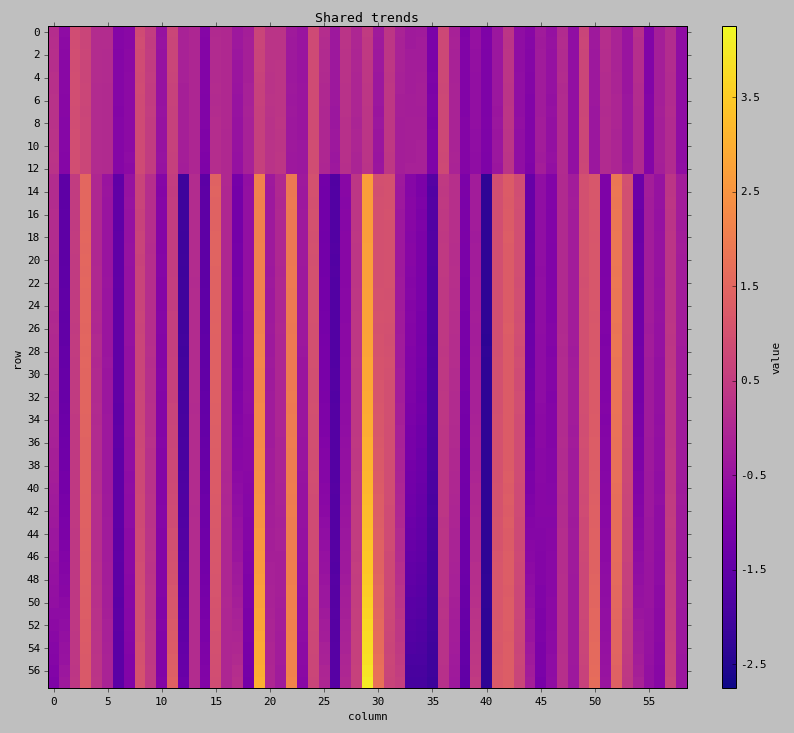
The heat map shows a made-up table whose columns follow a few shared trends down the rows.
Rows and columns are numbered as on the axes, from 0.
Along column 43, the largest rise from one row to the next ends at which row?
13
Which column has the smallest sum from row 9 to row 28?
40
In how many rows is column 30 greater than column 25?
45
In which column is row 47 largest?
29
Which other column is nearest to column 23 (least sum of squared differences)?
56
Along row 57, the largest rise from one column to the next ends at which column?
19
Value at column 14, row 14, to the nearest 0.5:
-1.5
